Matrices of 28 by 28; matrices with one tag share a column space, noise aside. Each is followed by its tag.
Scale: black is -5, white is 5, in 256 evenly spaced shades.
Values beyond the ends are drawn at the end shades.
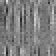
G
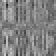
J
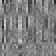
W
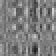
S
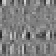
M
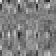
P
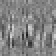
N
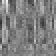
W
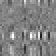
M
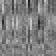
W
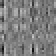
S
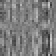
J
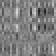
S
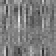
G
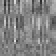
W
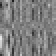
J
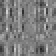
S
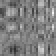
S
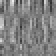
W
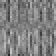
J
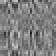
P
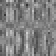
J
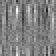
G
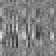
N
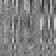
W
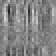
G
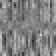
J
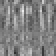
G
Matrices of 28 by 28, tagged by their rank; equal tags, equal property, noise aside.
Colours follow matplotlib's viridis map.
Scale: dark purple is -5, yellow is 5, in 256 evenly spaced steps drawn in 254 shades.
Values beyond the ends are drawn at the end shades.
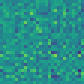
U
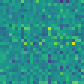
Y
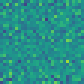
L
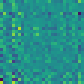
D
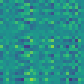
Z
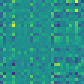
Z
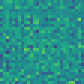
L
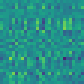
Z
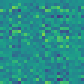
D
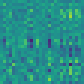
Z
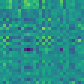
D
